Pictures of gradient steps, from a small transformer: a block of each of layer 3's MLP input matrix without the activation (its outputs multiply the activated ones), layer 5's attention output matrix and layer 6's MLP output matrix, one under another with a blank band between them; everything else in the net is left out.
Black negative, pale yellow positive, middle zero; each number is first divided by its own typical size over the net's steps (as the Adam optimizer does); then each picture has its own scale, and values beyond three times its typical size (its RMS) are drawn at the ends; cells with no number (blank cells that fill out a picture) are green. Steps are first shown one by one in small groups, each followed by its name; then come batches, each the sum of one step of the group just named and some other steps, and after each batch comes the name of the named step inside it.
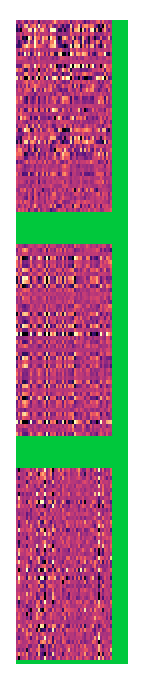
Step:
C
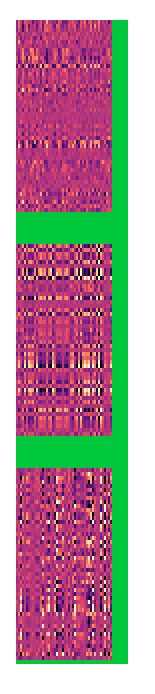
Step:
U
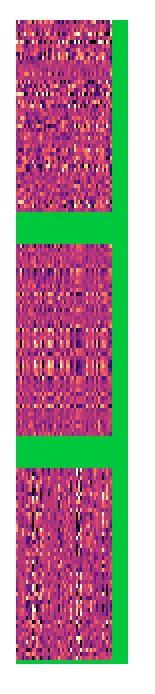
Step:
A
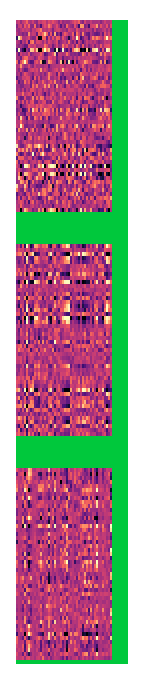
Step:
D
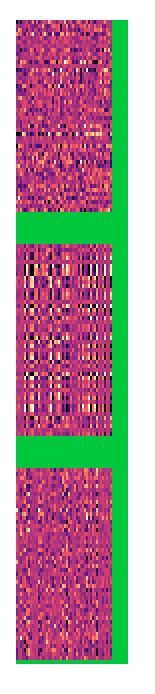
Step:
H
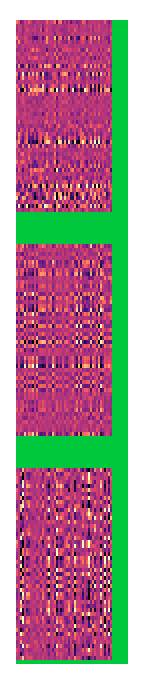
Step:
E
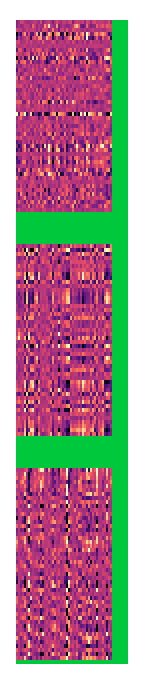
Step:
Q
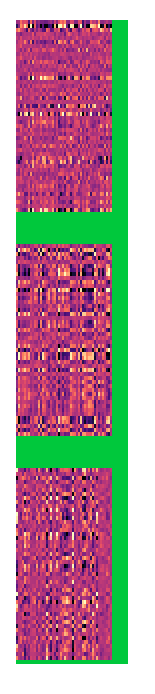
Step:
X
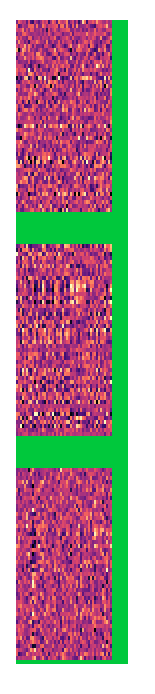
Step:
U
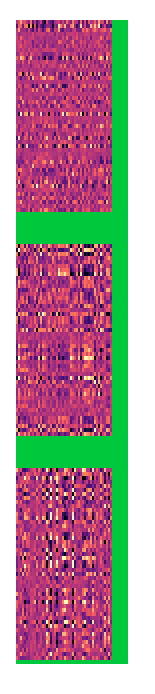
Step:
X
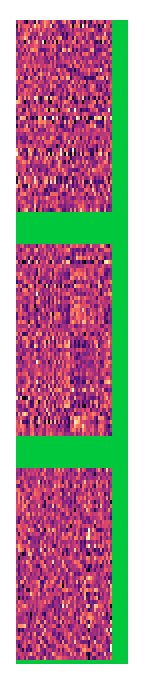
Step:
C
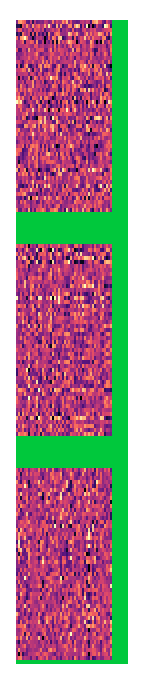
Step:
X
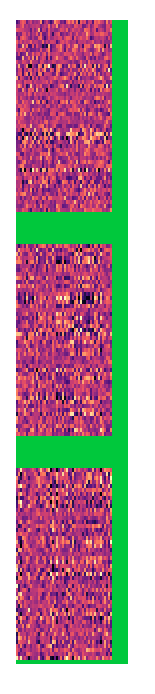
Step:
Q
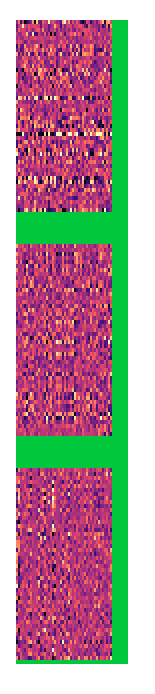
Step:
H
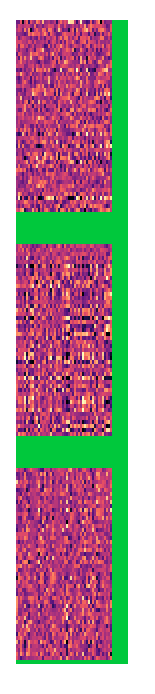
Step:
H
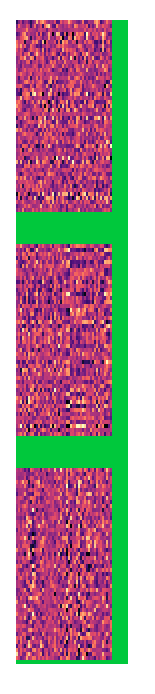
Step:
Q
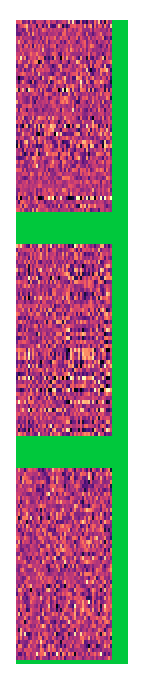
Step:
U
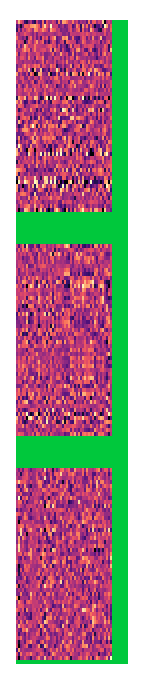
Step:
C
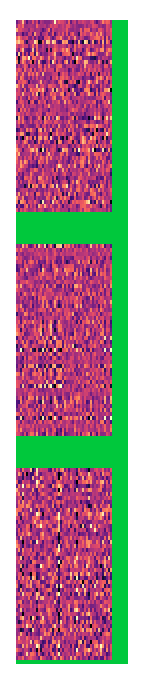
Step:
E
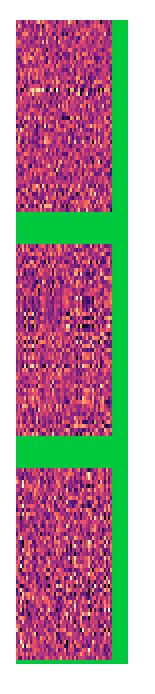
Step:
E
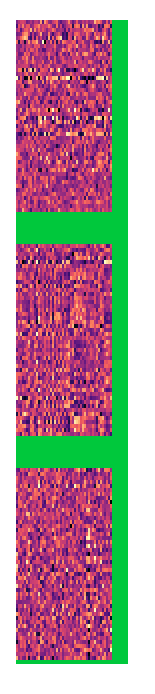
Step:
C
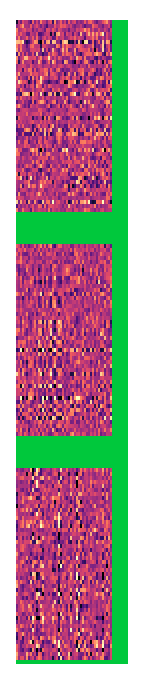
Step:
X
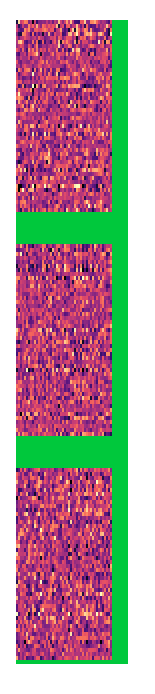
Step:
A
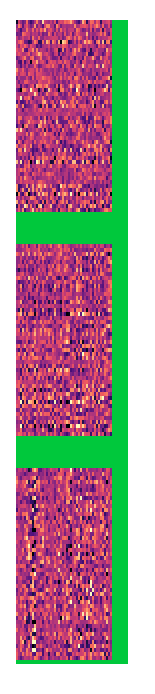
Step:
U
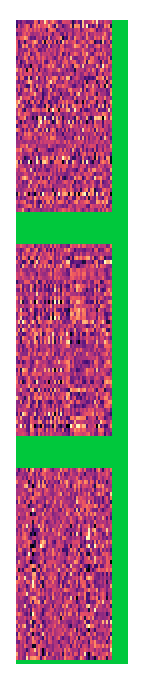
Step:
C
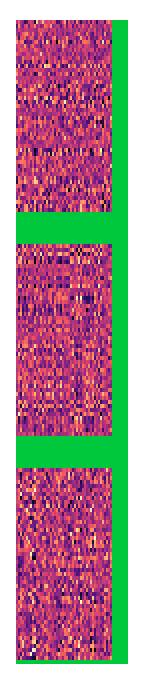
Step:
U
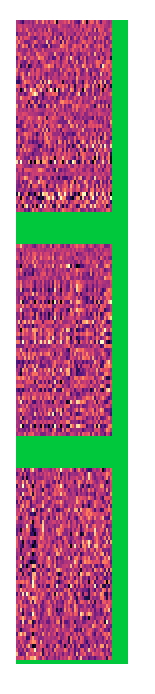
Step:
E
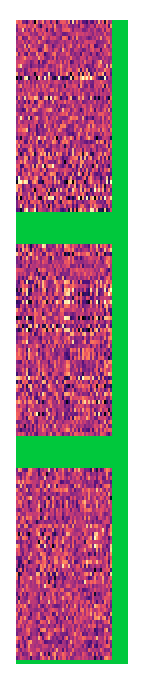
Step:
D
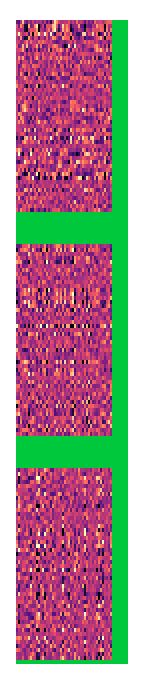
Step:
C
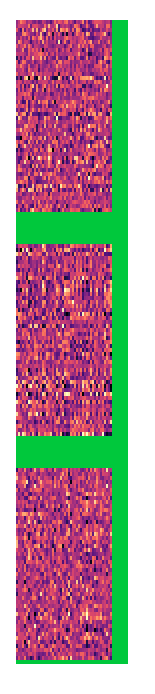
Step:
Q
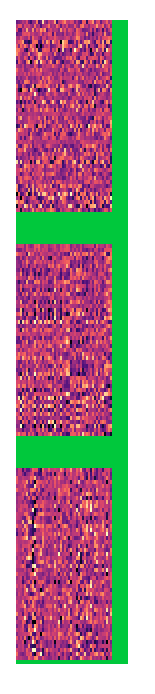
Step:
D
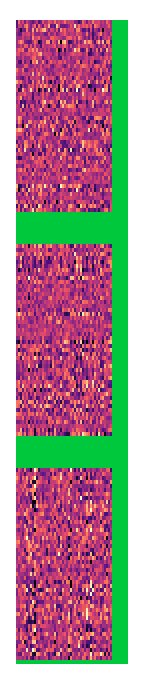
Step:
U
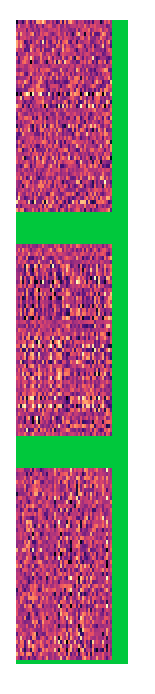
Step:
H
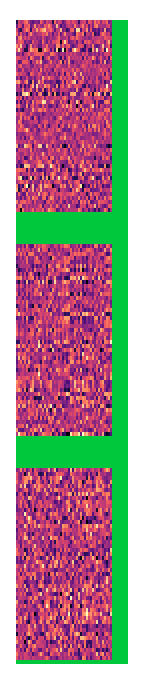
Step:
D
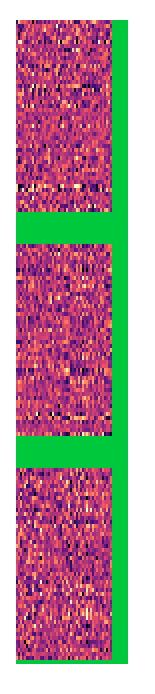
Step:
A
